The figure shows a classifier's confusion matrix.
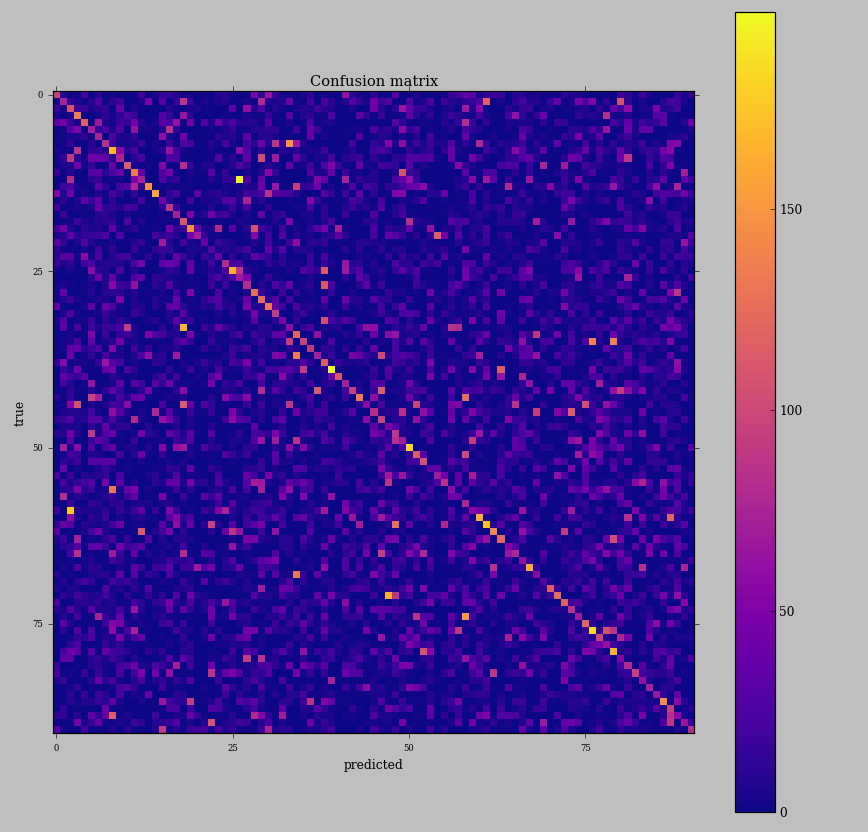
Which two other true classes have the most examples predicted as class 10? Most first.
33, 44
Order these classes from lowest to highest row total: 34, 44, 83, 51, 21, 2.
83, 21, 51, 2, 34, 44
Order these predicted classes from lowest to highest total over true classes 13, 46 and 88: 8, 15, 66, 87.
66, 15, 87, 8
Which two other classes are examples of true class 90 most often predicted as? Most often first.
15, 30
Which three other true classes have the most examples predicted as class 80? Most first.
1, 42, 77
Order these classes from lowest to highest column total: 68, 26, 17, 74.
68, 26, 74, 17
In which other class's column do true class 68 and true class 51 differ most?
34
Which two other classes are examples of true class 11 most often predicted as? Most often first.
49, 89
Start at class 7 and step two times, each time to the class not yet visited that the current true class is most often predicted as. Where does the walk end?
18
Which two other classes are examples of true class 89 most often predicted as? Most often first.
22, 87
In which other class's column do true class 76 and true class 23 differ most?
78
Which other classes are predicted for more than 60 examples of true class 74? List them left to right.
6, 51, 58
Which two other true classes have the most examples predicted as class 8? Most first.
56, 88
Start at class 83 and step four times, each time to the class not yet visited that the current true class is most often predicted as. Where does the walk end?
52
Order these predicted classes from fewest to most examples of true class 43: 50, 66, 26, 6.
66, 26, 50, 6
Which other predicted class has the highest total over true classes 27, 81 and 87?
38
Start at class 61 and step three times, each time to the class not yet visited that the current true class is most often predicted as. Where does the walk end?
16
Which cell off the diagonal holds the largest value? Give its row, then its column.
12, 26
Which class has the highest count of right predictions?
39
